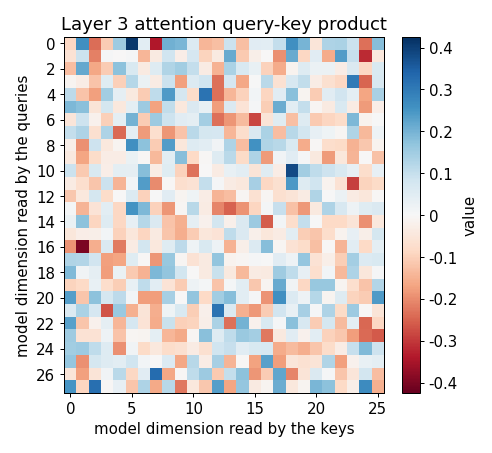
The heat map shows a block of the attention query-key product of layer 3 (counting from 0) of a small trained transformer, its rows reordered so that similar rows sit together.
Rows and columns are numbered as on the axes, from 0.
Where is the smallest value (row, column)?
16, 1
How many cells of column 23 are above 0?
16
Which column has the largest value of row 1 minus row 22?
13
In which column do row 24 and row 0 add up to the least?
7
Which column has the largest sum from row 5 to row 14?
5
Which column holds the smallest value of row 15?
9
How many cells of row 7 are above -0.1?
19
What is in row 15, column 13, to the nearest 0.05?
0.1
